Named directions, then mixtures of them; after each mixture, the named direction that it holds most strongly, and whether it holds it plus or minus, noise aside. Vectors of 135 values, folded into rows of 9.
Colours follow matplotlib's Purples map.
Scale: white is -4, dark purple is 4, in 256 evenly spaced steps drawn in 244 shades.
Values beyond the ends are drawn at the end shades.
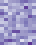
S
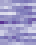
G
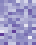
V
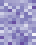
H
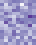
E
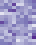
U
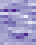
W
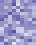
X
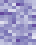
U, minus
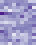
H, minus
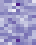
U, minus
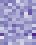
V, plus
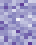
E, minus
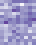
E, plus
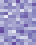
X, minus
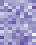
H, plus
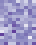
V, plus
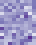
H, plus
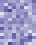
H, plus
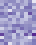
H, minus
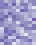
X, plus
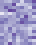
U, plus
